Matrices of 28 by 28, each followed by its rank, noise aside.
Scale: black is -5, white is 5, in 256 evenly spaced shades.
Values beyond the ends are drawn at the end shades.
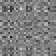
three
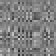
two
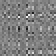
two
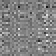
four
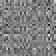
three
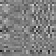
three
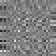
two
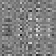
three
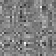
four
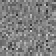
six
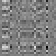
two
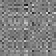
two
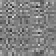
three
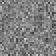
six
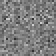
six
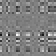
one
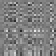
two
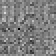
four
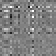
two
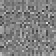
six
